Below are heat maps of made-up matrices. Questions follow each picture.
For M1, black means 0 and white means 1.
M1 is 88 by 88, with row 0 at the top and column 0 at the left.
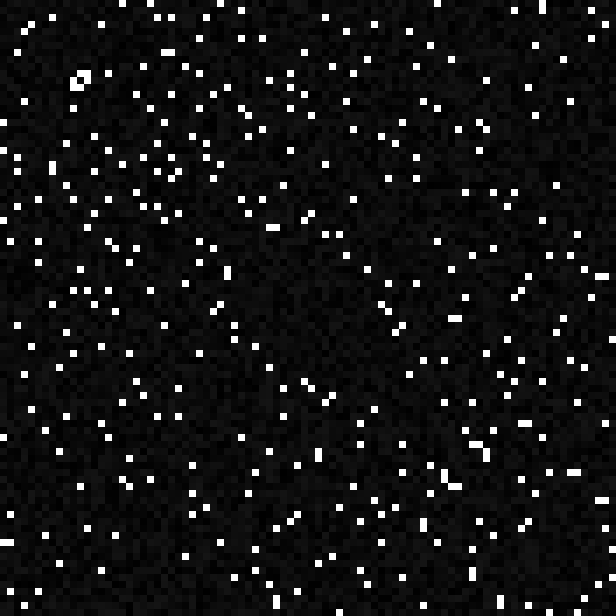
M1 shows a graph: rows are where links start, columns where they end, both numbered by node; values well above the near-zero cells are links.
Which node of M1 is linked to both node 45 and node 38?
node 64
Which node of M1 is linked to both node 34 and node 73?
node 1
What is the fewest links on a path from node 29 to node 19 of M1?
4
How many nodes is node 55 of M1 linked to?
3
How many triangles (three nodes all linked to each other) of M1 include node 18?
2
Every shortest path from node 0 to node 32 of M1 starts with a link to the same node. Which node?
node 21
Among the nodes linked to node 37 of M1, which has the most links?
node 28
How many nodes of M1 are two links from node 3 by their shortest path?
7
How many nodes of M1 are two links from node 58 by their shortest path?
3
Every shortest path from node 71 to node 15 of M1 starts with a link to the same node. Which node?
node 86
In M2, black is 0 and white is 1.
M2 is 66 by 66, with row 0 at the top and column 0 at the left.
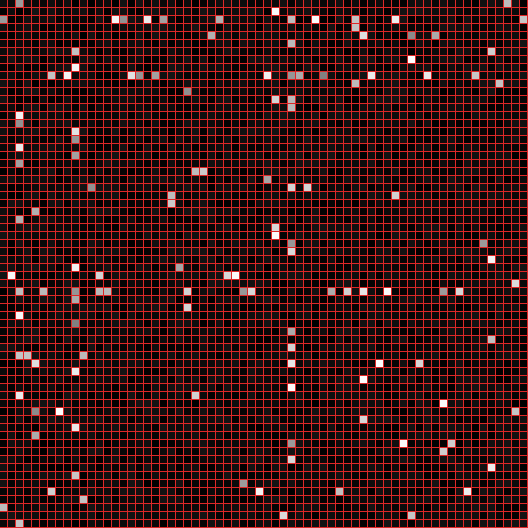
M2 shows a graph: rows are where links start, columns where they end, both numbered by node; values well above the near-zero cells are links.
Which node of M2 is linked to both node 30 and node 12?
node 36
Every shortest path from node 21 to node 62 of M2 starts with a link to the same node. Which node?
node 24
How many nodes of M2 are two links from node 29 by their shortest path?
3
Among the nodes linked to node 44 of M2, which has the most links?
node 2
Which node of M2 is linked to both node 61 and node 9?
node 6
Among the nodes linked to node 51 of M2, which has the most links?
node 4
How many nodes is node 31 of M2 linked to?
1
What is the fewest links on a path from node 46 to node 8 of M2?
2
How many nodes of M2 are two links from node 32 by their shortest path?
3
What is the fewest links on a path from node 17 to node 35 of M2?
7
